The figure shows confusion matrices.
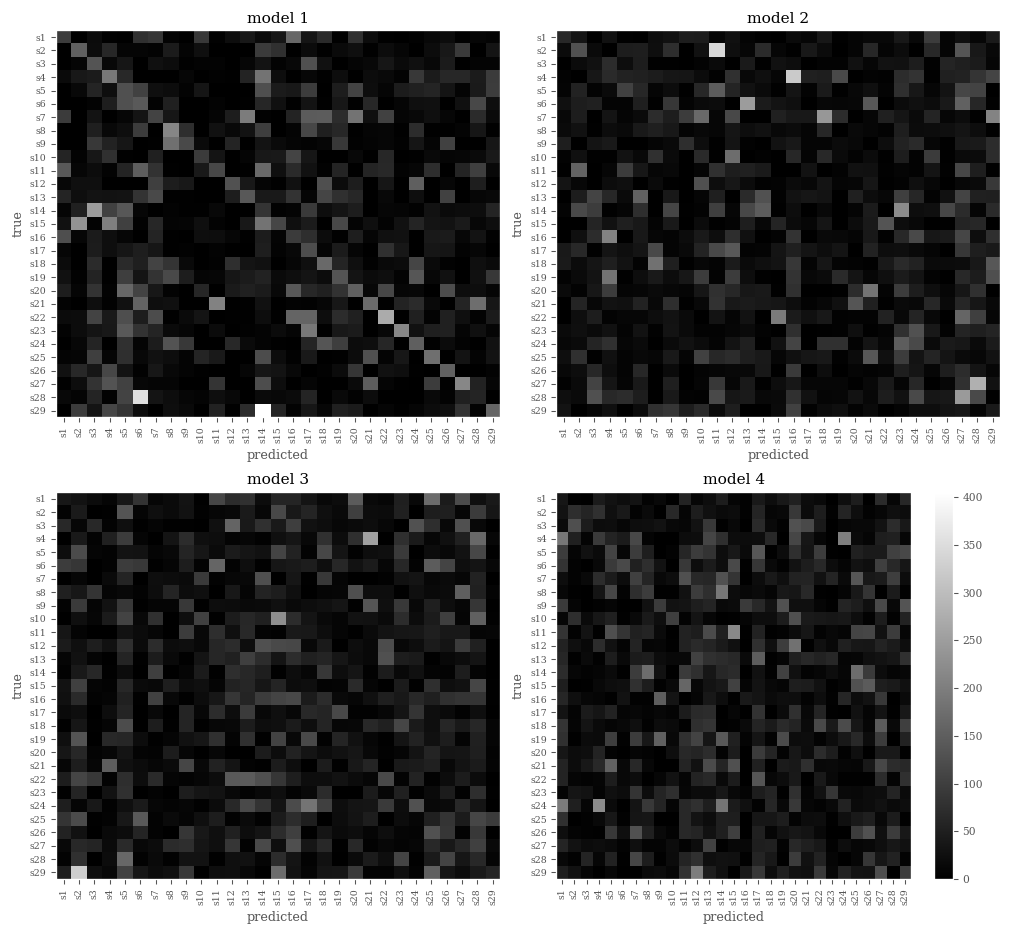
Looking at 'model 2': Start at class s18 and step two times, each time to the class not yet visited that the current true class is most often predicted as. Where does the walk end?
s29
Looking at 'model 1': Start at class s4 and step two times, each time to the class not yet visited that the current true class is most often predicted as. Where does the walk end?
s3
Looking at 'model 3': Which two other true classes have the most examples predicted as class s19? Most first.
s17, s6
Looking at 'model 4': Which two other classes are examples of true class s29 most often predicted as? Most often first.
s12, s27
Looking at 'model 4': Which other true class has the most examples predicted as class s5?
s21
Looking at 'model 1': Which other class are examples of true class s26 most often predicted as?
s4
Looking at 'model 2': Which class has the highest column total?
s27
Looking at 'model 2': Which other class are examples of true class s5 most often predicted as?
s11
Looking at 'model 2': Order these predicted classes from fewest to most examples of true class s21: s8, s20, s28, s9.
s9, s28, s8, s20
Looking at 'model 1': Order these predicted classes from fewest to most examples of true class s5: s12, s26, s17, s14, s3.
s12, s26, s3, s17, s14
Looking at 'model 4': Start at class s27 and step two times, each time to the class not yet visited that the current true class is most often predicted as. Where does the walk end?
s17
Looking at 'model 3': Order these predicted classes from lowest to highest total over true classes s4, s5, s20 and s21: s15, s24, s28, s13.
s13, s24, s15, s28
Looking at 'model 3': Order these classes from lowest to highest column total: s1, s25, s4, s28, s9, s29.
s29, s4, s1, s9, s25, s28
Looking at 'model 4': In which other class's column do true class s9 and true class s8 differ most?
s14
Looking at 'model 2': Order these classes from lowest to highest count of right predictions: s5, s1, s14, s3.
s3, s1, s5, s14
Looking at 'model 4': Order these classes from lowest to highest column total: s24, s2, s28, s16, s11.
s16, s2, s24, s28, s11
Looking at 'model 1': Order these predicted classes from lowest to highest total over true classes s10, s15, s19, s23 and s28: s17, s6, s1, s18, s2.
s18, s1, s2, s17, s6
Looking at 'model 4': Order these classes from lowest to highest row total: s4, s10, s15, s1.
s1, s10, s15, s4
